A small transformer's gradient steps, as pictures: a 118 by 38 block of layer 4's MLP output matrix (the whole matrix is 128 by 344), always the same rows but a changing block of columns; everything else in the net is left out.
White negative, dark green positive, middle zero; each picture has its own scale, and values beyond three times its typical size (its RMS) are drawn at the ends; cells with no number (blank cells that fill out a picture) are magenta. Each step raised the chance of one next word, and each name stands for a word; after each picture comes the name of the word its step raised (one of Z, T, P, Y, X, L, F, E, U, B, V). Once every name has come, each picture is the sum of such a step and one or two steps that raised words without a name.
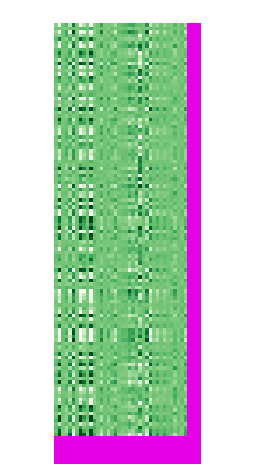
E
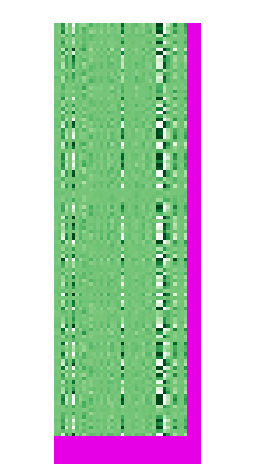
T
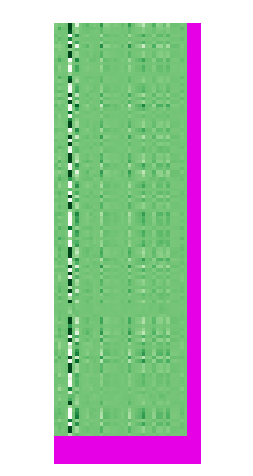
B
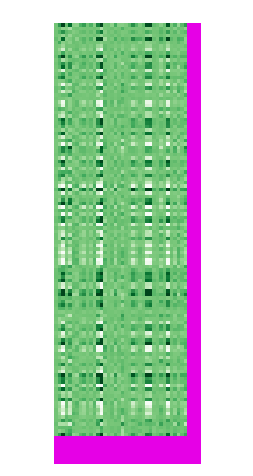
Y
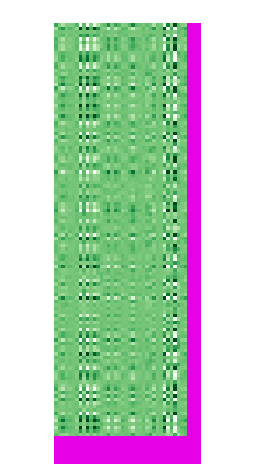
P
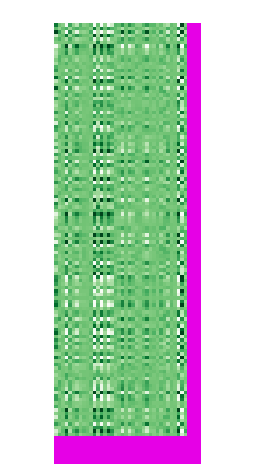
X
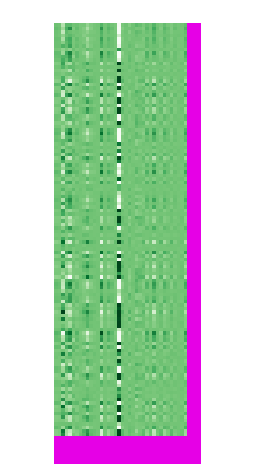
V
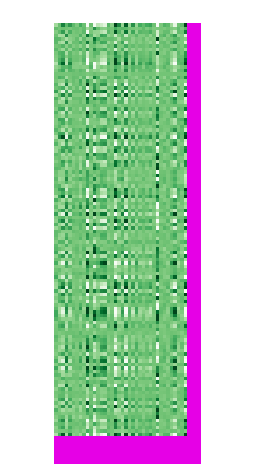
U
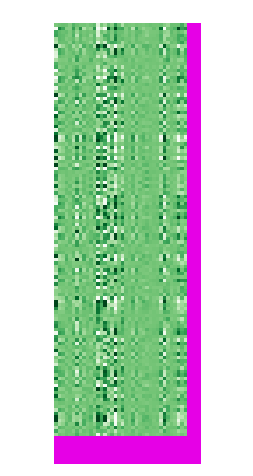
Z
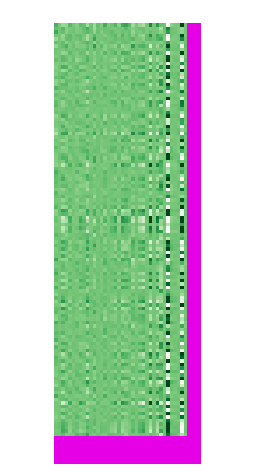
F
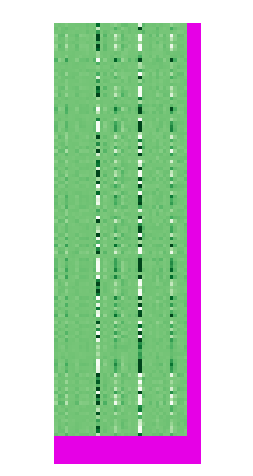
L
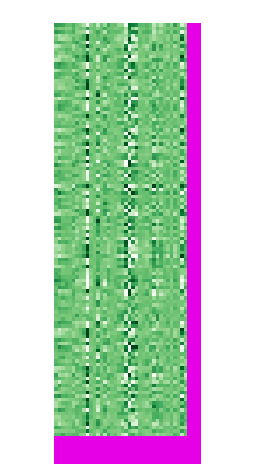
Y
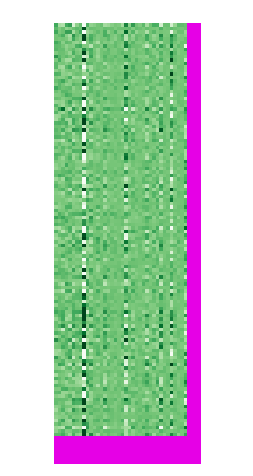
E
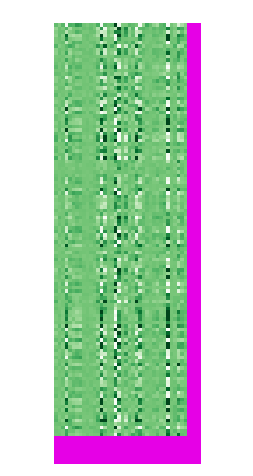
Z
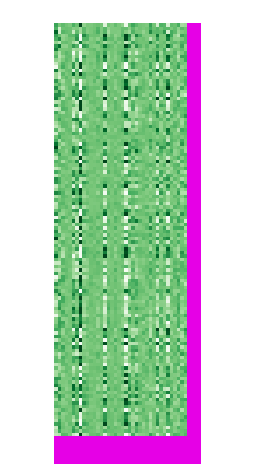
L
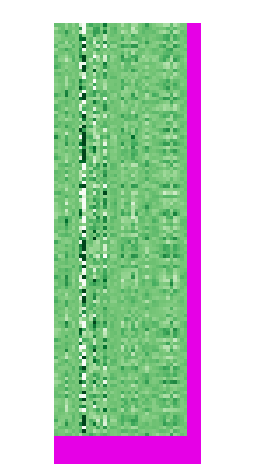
Z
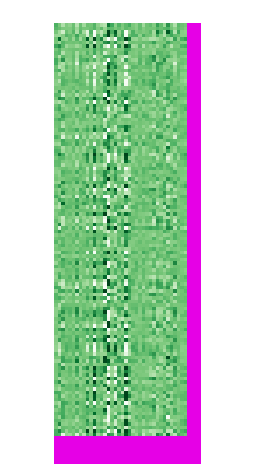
U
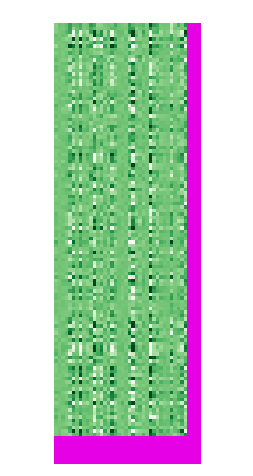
B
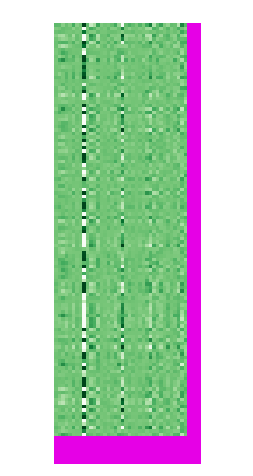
L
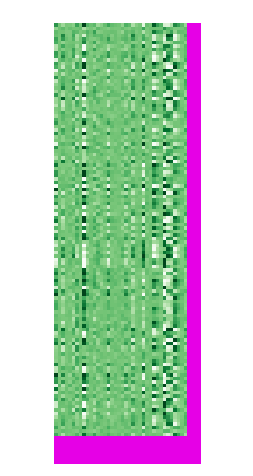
Y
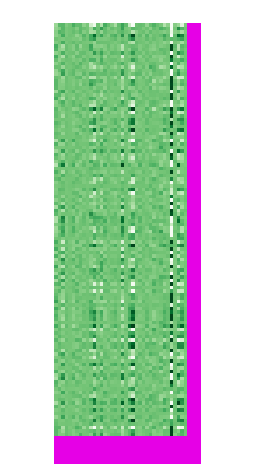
F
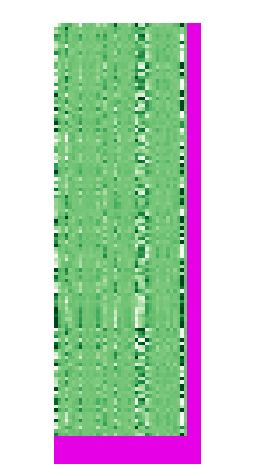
Z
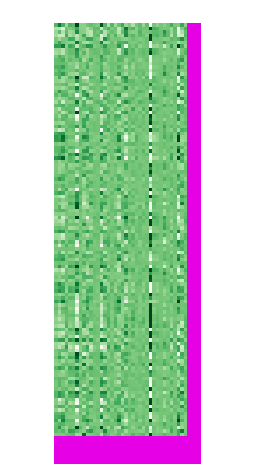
Z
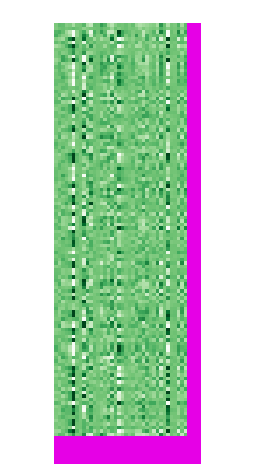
U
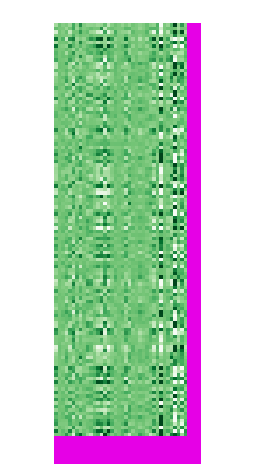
V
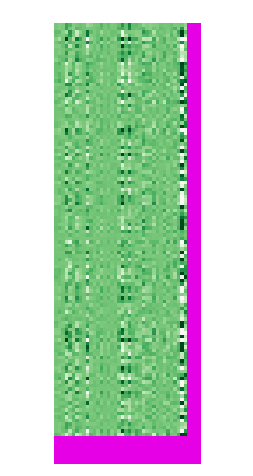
V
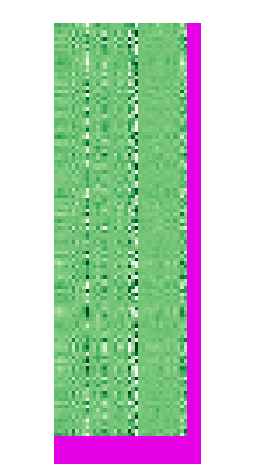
U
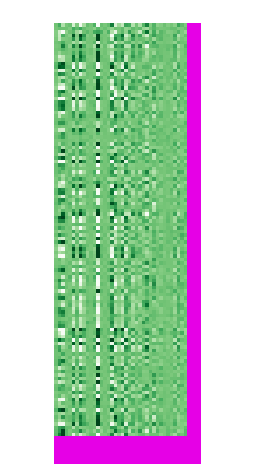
X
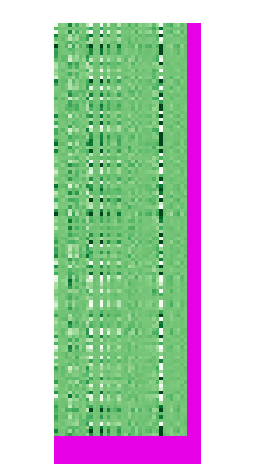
X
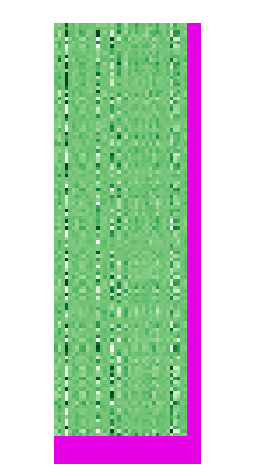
U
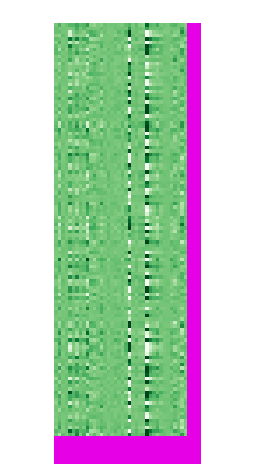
T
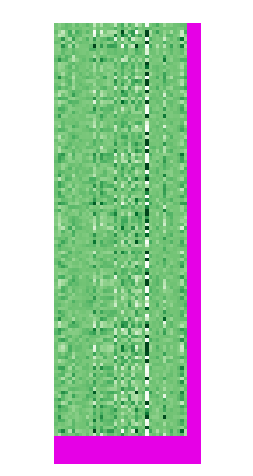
X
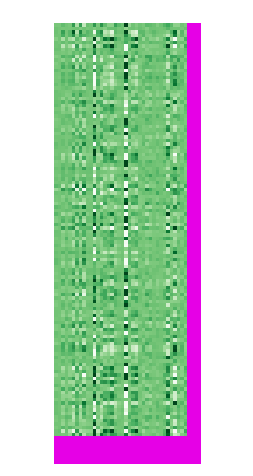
Y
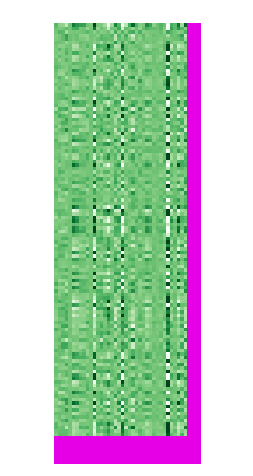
F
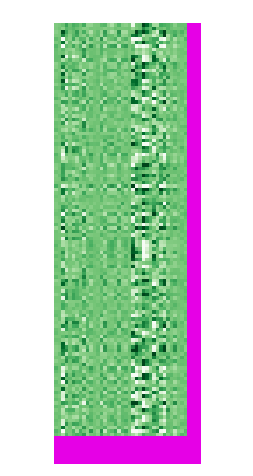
Y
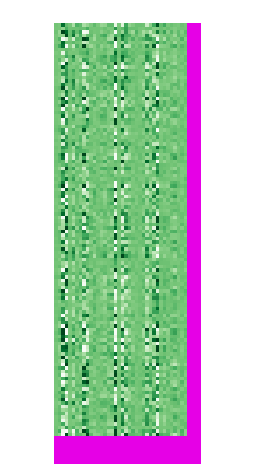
E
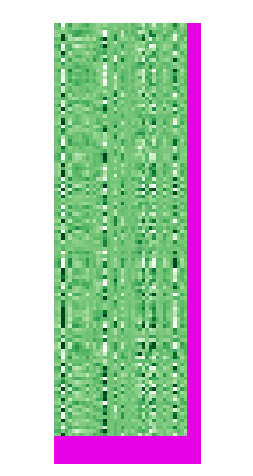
Y
